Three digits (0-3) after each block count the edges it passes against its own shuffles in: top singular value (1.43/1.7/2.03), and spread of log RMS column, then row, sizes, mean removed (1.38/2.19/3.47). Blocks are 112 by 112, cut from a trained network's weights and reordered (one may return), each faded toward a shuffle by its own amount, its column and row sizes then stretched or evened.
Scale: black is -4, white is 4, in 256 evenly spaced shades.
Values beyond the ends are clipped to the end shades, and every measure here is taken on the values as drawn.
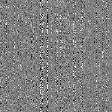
2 3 1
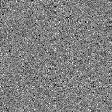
1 1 0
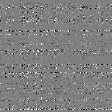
1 2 3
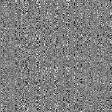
2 3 1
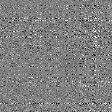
2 2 3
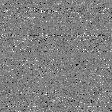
0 0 2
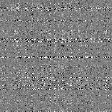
1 2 3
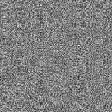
3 1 0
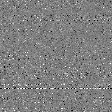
2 1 2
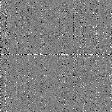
2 2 1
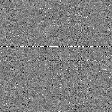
3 1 1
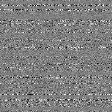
0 1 3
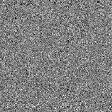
1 1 1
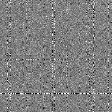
3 2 1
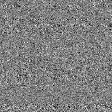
1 0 2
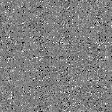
0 2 2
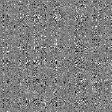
1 3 2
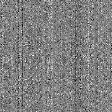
2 2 1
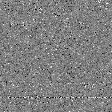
1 0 1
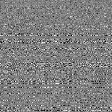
3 0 3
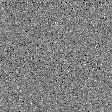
0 0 1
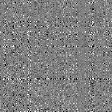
2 3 2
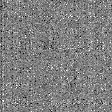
1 1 1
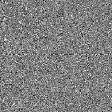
2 1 0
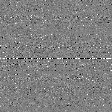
3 0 2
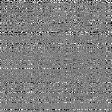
3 2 3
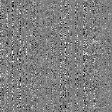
0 3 1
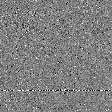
2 0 1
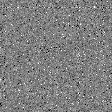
0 1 0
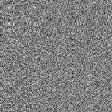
3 1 0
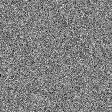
0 0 0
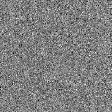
1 1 1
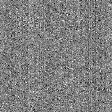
1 0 1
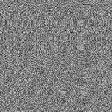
3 0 1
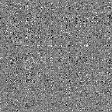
0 2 2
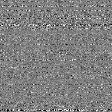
1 0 3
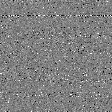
1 0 2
